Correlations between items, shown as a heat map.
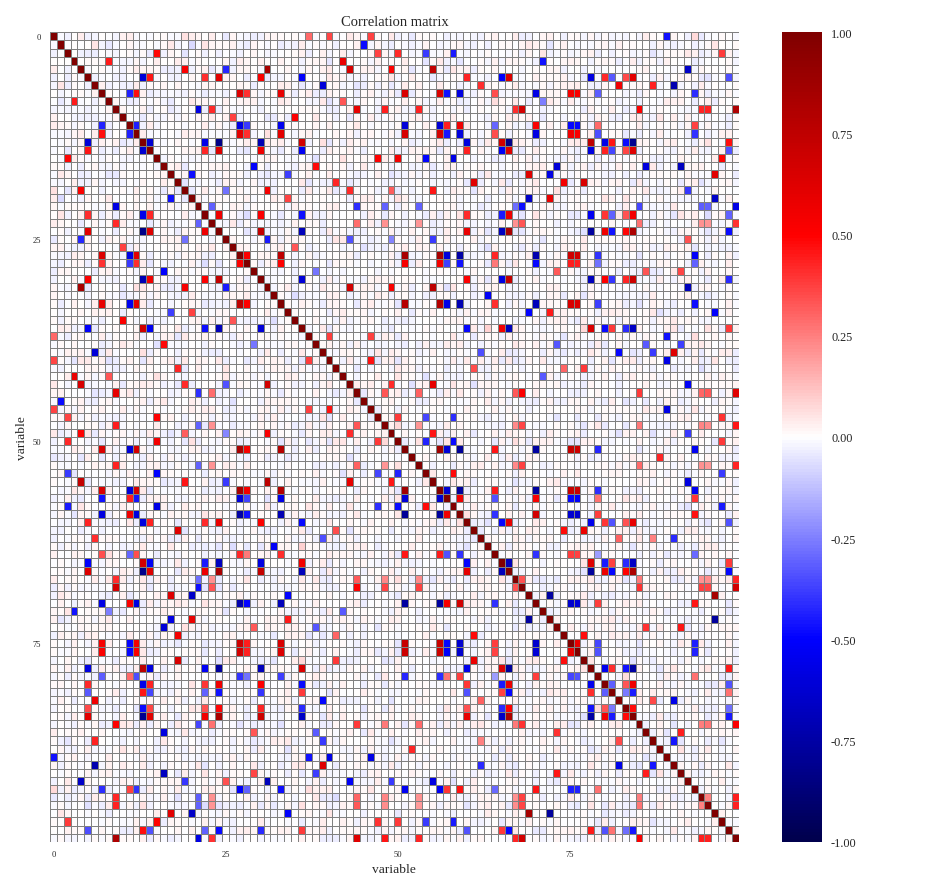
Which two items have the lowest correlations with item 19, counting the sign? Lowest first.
92, 25
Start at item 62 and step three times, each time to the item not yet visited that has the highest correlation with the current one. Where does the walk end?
87
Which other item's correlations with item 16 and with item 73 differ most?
91
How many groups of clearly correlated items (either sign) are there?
15
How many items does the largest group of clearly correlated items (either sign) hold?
16
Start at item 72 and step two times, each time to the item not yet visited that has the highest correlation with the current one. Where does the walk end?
34
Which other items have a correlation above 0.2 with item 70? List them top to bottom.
11, 57, 59, 79, 93
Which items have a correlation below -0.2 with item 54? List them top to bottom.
2, 15, 47, 50, 97
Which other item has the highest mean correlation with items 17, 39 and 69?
96
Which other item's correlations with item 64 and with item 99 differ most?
9
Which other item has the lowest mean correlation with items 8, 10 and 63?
32
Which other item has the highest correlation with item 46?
40
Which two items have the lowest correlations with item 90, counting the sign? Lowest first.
6, 82
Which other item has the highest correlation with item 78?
13
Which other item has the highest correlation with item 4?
31
